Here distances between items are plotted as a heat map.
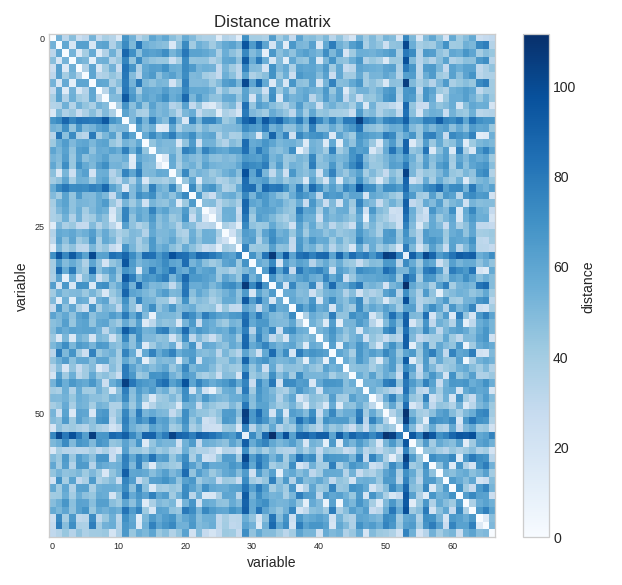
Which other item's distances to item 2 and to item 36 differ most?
32
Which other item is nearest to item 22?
19
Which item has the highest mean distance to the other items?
53
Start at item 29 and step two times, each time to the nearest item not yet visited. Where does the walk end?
31
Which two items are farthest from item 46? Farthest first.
11, 20
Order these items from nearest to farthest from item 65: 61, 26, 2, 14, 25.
25, 26, 2, 14, 61
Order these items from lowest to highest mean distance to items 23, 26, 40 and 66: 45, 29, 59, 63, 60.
45, 59, 60, 63, 29
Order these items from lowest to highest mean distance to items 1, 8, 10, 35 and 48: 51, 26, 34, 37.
34, 37, 26, 51
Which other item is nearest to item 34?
58
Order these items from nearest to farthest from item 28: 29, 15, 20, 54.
54, 20, 15, 29
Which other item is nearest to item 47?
24
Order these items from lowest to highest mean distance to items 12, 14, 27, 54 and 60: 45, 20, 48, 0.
48, 0, 20, 45
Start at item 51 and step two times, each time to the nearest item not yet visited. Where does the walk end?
61
